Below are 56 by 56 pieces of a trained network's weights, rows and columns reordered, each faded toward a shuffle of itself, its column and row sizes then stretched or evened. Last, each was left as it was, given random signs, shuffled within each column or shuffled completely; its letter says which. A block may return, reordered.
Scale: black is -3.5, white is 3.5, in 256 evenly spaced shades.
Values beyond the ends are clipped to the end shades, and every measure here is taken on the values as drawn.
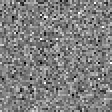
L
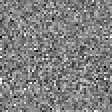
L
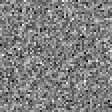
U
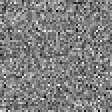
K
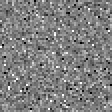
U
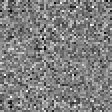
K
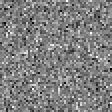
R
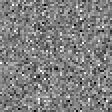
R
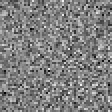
K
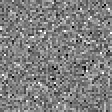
U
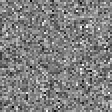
R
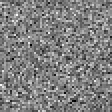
U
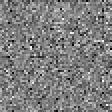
L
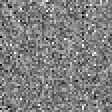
R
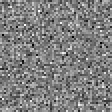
U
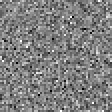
U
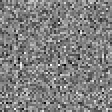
K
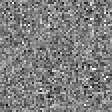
L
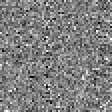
R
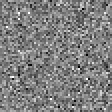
R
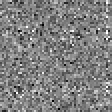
L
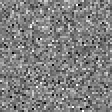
U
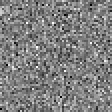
R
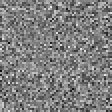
L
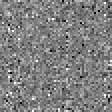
R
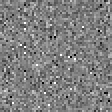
R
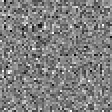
K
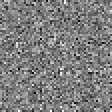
L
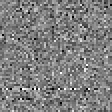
L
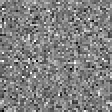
L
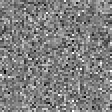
R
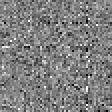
K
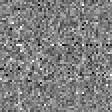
L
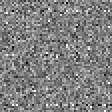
L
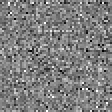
L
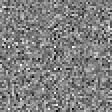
L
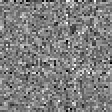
L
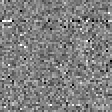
K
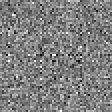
L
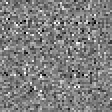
L
